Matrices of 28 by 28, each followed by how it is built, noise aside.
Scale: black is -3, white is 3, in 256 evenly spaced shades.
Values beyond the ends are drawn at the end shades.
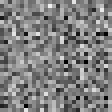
blocks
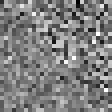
upper triangular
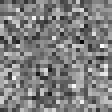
blocks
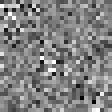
block diagonal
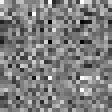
low rank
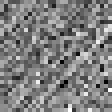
Hankel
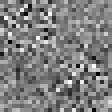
block diagonal
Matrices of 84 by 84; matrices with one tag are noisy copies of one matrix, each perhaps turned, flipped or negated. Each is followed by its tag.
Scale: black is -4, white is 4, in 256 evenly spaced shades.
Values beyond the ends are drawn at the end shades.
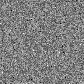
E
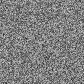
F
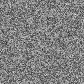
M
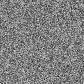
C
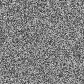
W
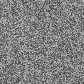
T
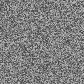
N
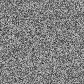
N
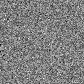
N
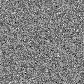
E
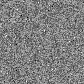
C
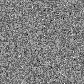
E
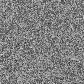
T
